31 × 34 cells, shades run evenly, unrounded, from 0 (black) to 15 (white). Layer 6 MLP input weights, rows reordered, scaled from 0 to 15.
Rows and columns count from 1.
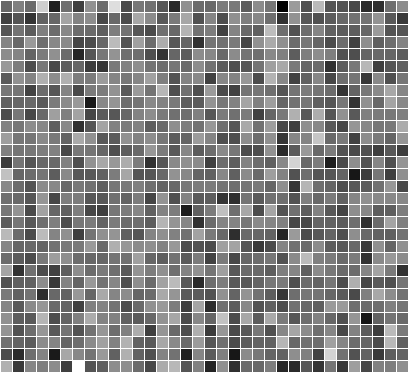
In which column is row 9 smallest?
8
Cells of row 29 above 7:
13
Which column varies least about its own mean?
22
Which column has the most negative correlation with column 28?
2
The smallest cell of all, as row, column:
1, 24
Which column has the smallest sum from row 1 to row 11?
28
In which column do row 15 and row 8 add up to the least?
30
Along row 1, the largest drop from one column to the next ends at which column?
5
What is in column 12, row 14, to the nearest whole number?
7
